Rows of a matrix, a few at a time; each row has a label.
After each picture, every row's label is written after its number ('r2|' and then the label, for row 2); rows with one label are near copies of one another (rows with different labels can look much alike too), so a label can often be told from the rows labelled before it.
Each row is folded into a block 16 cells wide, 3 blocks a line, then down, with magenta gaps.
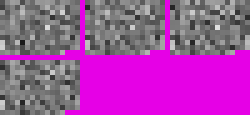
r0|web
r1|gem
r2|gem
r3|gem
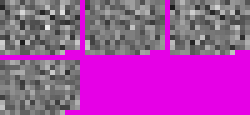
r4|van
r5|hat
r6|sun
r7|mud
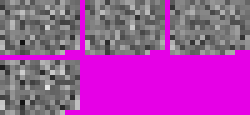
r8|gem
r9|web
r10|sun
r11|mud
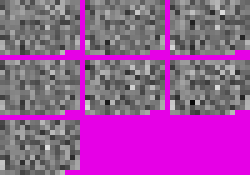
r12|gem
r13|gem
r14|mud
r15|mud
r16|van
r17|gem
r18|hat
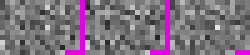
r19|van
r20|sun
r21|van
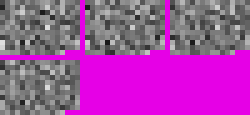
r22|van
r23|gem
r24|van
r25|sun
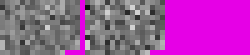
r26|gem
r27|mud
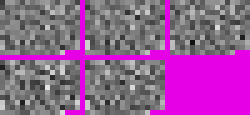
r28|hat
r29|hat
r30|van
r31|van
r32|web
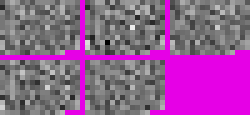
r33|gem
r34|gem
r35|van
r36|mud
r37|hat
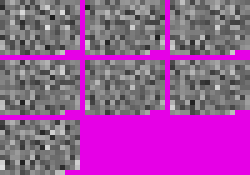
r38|sun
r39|gem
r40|web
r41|web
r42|hat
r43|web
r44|hat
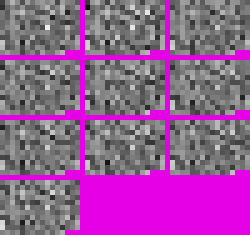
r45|van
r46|sun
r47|mud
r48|sun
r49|gem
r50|gem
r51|mud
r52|gem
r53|web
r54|mud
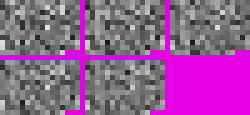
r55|van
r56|gem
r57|gem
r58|gem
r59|hat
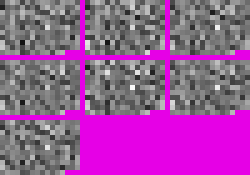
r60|sun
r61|web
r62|hat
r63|van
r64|mud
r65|web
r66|sun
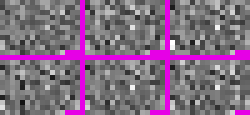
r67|web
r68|sun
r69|web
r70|mud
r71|mud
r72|van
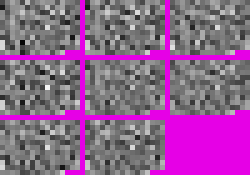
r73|gem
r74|sun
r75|hat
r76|van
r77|gem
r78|hat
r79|hat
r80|van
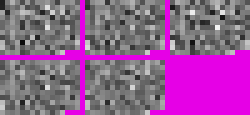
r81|sun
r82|web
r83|mud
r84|van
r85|van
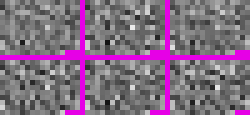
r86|sun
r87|van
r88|mud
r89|hat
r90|web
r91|van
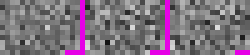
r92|gem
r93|van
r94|gem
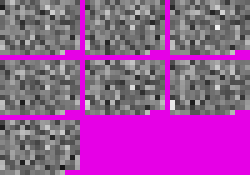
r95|sun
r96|gem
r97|sun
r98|van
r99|web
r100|web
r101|sun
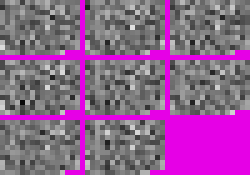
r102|web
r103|gem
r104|van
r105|web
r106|hat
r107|hat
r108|hat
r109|mud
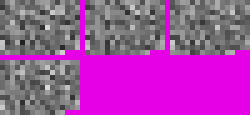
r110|hat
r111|mud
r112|web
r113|van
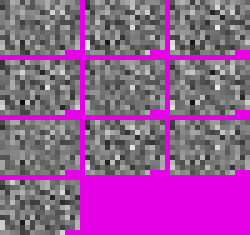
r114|gem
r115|web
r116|web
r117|hat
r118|web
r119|van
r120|gem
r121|sun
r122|sun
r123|web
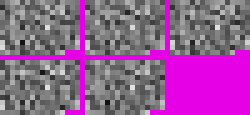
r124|gem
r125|hat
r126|gem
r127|hat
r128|hat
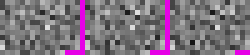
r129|hat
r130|mud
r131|hat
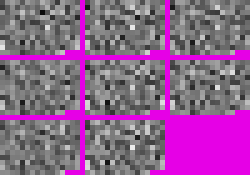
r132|hat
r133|sun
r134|sun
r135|mud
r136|gem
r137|hat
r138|van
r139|van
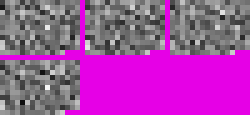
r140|sun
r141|web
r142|sun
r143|hat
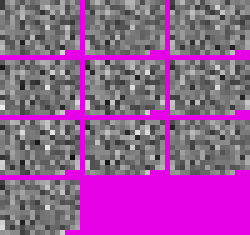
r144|sun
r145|web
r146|sun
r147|mud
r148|web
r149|van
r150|mud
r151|hat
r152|sun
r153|web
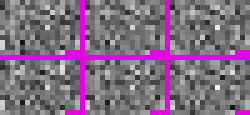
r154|gem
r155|sun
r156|sun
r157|van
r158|mud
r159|hat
